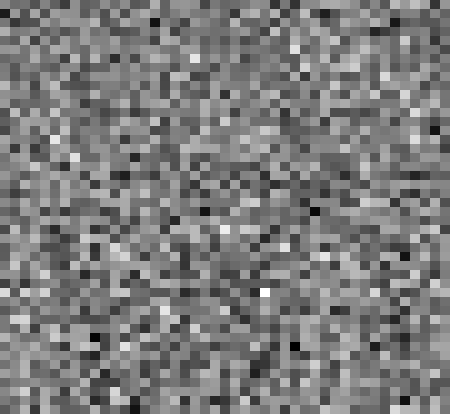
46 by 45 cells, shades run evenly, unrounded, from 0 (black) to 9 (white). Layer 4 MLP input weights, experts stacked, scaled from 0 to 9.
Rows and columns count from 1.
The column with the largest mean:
3
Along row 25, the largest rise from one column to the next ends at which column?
19
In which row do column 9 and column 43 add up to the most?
29
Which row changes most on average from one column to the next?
45
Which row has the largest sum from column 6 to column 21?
17
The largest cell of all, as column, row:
27, 33
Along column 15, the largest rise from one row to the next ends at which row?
38
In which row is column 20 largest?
7
